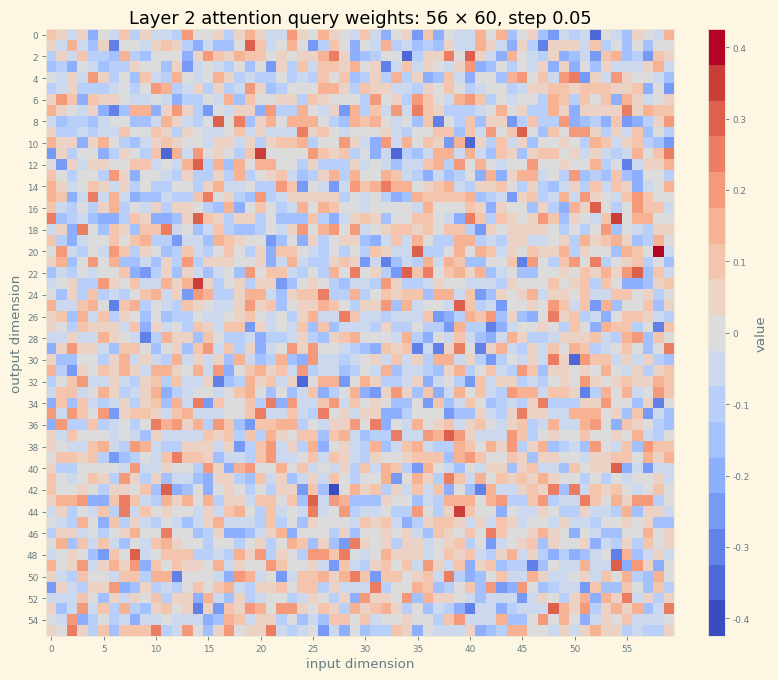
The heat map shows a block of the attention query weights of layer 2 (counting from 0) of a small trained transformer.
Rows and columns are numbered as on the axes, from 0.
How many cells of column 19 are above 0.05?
19
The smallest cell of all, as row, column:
42, 27
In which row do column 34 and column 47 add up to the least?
2
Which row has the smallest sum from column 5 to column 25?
3
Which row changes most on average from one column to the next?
34
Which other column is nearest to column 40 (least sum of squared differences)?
25
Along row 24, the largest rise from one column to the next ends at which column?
14
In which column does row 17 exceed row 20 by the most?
54
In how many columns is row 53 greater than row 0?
31
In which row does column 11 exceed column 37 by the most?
8
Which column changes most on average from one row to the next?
40
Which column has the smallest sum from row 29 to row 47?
24
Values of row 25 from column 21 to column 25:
0.1 -0.15 0 0.05 0.05
